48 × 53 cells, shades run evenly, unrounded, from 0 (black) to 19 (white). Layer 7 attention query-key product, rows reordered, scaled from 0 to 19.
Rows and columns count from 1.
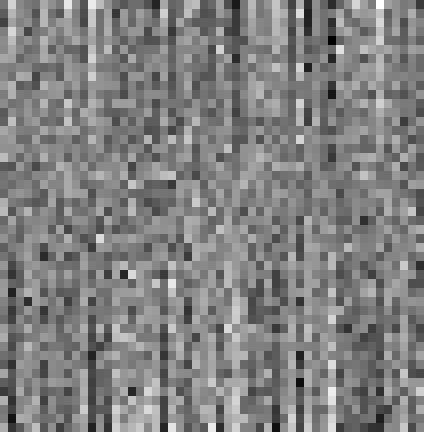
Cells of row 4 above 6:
45
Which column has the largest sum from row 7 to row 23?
48
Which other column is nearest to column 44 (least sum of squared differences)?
8
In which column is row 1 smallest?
30
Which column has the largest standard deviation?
42
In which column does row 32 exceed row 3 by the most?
22
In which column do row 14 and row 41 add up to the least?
6
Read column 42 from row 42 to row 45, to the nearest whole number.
13 12 18 17
